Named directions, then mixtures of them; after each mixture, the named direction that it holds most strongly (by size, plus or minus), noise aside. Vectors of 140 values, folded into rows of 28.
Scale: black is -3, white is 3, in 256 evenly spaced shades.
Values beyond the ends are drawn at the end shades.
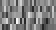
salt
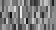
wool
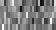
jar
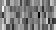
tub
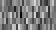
wool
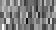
tub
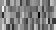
tub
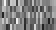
salt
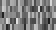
salt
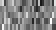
jar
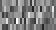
salt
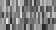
salt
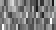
jar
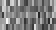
tub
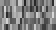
salt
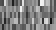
jar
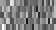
tub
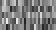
salt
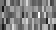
tub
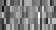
tub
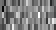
tub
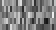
salt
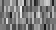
wool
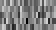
tub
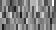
wool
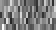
wool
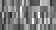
wool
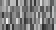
salt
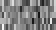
jar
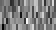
wool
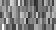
wool
